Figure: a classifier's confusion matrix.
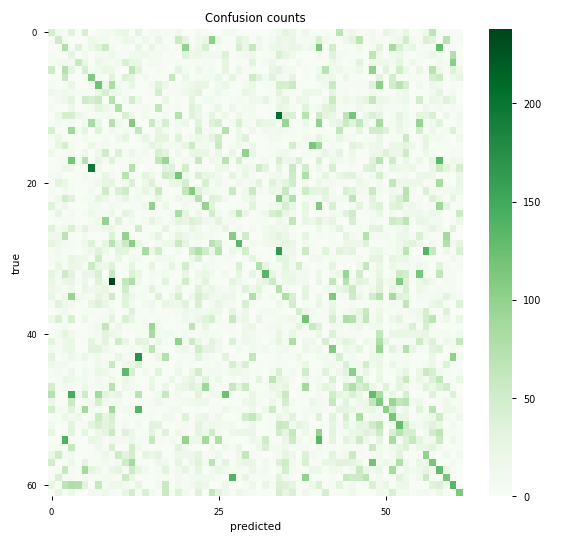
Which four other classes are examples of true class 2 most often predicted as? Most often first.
58, 40, 20, 51
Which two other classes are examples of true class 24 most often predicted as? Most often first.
19, 28
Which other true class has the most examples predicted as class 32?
54
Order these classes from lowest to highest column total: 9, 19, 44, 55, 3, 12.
55, 19, 44, 12, 3, 9
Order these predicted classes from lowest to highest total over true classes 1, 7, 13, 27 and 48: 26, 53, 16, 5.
5, 16, 53, 26
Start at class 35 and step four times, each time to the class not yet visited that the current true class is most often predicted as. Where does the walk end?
46
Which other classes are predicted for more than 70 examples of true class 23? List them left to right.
15, 40, 58
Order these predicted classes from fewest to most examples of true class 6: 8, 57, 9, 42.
8, 42, 9, 57
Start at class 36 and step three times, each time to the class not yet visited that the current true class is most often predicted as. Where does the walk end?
15
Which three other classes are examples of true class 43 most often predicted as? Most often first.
13, 60, 17
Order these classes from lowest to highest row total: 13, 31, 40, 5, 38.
40, 31, 13, 5, 38
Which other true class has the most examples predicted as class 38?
59
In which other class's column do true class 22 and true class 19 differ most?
34
